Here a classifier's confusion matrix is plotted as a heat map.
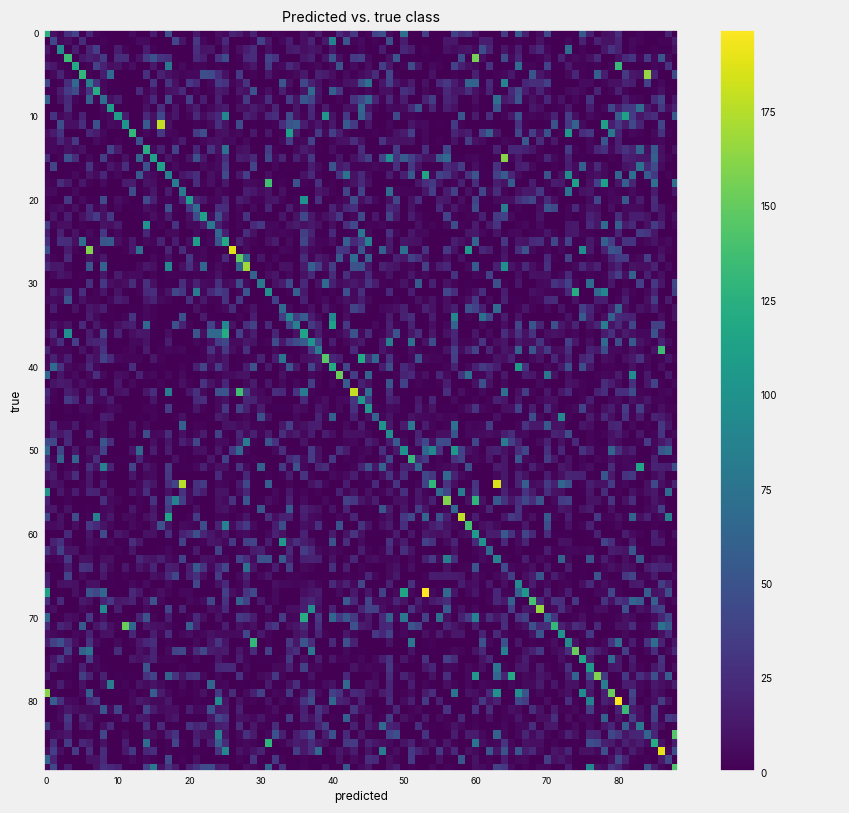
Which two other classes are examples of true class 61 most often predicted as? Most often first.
33, 40
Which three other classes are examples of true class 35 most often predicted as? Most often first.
40, 25, 78
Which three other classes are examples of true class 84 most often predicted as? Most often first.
88, 24, 63
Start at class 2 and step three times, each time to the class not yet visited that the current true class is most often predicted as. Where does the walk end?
82
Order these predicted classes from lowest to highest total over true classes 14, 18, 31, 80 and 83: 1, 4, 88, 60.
4, 60, 1, 88
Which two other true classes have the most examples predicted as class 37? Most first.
69, 74
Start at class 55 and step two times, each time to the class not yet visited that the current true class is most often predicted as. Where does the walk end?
50
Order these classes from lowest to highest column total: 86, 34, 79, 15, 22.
22, 15, 34, 79, 86
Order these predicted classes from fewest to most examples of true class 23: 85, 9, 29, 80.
9, 29, 85, 80
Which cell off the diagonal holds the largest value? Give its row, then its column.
67, 53
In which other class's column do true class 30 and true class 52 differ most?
83
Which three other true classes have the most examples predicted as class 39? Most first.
10, 30, 83
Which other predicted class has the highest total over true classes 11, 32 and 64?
16
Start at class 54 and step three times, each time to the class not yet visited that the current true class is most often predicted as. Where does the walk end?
60
